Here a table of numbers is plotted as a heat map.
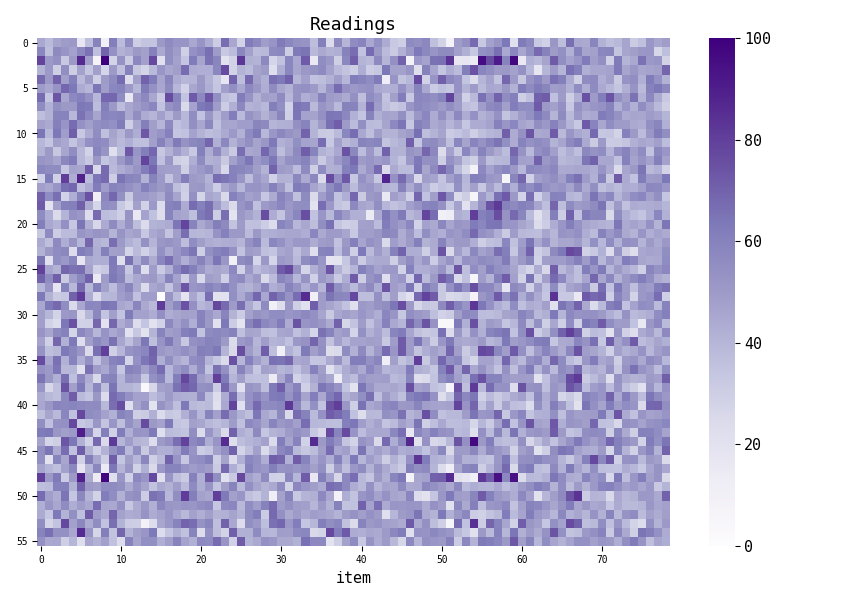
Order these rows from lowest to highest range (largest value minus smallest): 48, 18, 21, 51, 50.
21, 51, 18, 50, 48
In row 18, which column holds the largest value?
57
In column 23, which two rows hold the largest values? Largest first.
44, 3
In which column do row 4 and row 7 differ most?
31
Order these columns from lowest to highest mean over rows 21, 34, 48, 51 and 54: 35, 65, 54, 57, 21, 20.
54, 20, 35, 65, 21, 57
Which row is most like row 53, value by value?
38
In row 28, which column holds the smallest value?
15
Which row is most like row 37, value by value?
50
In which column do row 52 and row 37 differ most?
29
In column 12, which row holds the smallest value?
19
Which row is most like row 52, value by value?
22
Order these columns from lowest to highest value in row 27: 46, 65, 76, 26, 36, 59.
65, 26, 76, 59, 46, 36
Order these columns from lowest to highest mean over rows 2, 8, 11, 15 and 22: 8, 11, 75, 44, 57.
11, 44, 75, 57, 8
